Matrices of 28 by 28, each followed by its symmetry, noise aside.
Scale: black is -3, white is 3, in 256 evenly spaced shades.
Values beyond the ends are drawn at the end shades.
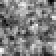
antisymmetric.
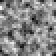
symmetric across the other diagonal.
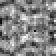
mirrored top to bottom.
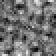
same after a half turn.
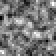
same after a half turn.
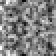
mirrored top to bottom.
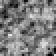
symmetric.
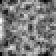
mirrored top to bottom.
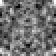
mirrored left to right.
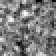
no symmetry.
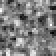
antisymmetric.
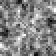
same after a half turn.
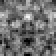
mirrored left to right.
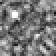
symmetric.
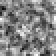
symmetric across the other diagonal.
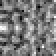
mirrored top to bottom.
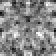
mirrored left to right.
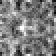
mirrored top to bottom.
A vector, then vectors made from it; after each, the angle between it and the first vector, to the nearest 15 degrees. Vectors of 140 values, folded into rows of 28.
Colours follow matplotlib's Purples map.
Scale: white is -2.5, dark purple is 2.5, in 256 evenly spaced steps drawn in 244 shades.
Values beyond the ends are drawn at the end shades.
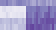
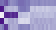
105 degrees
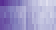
120 degrees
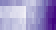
45 degrees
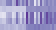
45 degrees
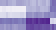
45 degrees
